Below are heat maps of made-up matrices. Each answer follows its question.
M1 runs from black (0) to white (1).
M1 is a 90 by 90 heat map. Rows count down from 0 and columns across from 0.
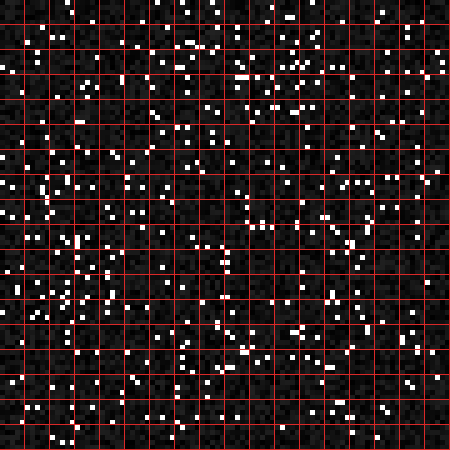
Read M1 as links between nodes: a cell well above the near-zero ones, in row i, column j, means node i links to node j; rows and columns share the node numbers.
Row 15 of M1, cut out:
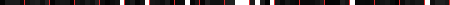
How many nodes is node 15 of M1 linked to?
10
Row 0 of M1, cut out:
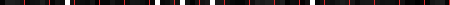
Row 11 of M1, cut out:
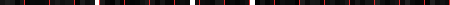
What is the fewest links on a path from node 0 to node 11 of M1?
4
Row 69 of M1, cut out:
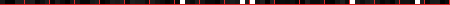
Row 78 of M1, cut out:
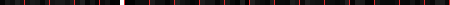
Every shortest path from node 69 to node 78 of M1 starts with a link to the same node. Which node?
node 50
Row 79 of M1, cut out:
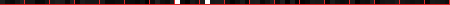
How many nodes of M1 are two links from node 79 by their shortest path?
8
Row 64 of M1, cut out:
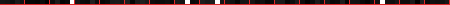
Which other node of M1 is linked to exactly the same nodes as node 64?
node 2
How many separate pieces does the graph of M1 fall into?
3
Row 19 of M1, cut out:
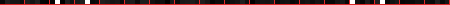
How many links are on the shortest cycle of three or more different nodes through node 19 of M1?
5
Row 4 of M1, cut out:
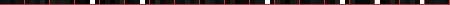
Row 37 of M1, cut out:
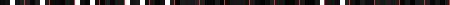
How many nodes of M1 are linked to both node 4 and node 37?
3
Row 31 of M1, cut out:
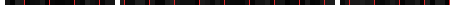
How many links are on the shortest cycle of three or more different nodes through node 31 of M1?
5
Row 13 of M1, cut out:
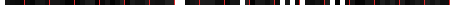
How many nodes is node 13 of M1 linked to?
9
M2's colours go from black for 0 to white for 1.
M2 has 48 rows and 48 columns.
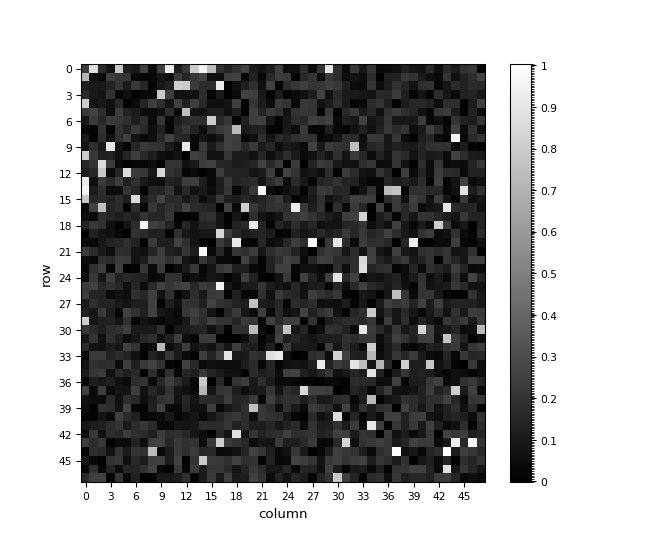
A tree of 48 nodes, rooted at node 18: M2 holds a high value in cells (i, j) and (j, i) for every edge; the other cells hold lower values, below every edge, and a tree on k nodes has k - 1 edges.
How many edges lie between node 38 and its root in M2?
5
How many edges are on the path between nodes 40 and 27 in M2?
3
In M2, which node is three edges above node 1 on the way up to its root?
37
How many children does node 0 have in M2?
6
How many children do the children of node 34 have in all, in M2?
1
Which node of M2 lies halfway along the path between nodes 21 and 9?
43
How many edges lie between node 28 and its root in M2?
5
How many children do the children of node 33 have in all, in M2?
5
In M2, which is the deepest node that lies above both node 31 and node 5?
12
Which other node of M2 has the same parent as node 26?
14
